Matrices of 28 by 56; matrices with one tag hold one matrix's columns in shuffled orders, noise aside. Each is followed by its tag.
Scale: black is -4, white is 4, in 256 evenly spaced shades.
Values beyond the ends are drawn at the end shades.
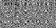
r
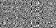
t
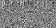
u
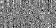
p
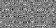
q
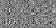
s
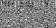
u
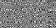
q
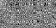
r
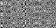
t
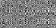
s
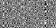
t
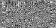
u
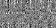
p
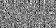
p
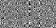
t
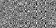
t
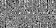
p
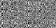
t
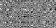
q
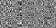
t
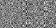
t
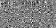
u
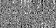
p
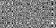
t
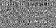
r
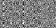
t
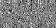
p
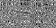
r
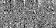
p
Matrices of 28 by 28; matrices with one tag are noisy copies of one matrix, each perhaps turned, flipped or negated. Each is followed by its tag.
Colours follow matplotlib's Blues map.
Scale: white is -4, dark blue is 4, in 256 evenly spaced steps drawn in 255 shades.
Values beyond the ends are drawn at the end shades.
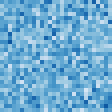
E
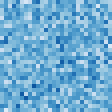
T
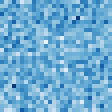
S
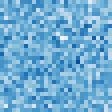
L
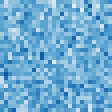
S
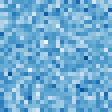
T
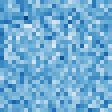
L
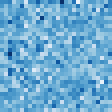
L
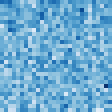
S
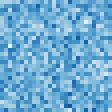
E
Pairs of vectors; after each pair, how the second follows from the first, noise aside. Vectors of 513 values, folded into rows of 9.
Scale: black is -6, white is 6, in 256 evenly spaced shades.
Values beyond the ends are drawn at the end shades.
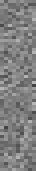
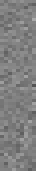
shrunk.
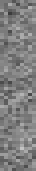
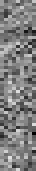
wrapped around, scaled up.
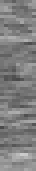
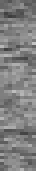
reversed, negated.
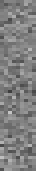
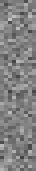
sign-scrambled.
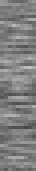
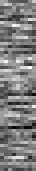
scaled up.
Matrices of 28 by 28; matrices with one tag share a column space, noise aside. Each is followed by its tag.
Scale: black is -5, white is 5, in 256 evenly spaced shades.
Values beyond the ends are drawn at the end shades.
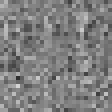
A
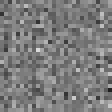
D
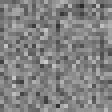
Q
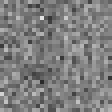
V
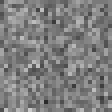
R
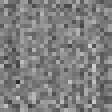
Q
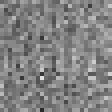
A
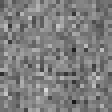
A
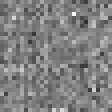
R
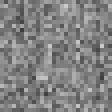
V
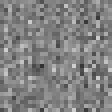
R
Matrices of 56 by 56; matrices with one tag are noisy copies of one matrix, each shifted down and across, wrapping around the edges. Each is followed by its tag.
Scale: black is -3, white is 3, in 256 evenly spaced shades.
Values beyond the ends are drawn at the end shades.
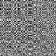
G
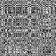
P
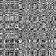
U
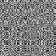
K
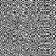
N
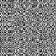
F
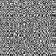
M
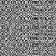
M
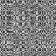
F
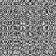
F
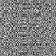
M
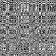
P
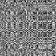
U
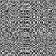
N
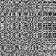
U
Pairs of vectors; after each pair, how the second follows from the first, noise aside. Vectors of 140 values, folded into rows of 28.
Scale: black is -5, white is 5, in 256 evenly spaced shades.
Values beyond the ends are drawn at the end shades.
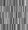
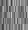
reversed, negated.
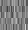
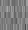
negated, shrunk.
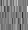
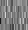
reversed, negated.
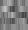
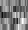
reversed, scaled up.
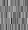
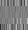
wrapped around, partly zeroed.
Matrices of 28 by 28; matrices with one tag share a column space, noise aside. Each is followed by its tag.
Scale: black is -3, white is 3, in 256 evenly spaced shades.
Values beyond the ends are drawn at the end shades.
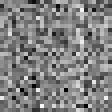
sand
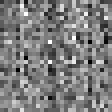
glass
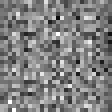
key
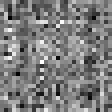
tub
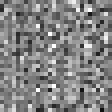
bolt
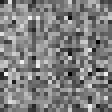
key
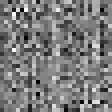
bolt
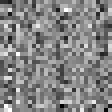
bolt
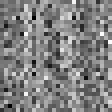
key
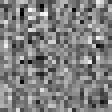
glass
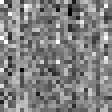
glass
